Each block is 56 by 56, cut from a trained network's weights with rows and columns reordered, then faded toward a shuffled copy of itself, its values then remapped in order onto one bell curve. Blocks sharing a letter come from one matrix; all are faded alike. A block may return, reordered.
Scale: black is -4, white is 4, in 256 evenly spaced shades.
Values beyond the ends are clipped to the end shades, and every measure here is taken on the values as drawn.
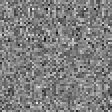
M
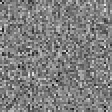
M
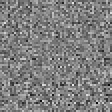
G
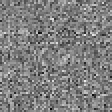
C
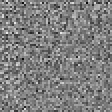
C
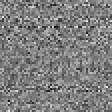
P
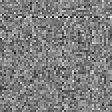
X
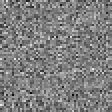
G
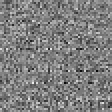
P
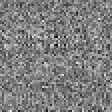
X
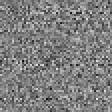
G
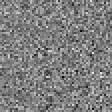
M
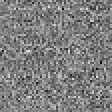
P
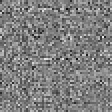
X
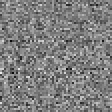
G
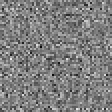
P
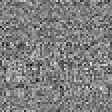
G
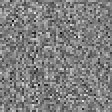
M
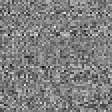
G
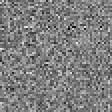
M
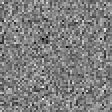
M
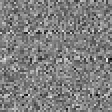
G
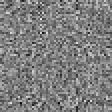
C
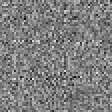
X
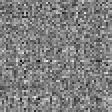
X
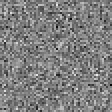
M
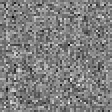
C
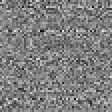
G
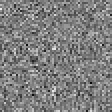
C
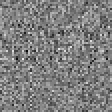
X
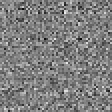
G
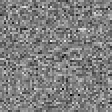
P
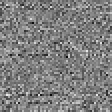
G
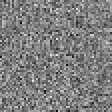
M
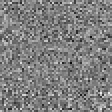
P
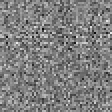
X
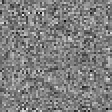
C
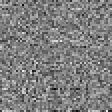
P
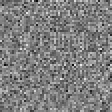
M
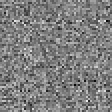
X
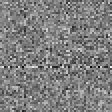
X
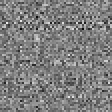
P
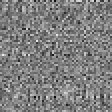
X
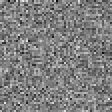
M
